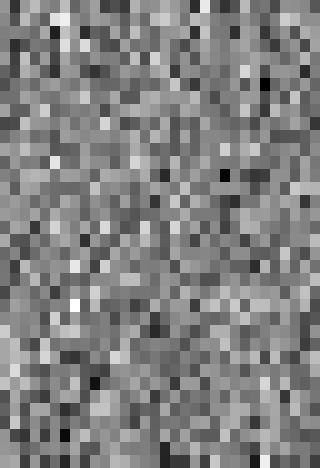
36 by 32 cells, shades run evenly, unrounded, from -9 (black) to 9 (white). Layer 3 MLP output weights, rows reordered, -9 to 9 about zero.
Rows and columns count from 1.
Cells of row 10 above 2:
5
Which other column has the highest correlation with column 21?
7
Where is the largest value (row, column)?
24, 8
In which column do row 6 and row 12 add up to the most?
25
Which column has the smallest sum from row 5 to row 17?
27
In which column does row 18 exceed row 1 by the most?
11
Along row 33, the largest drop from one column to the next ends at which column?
3
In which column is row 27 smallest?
31
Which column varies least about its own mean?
22
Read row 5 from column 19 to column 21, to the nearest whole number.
1 -3 2
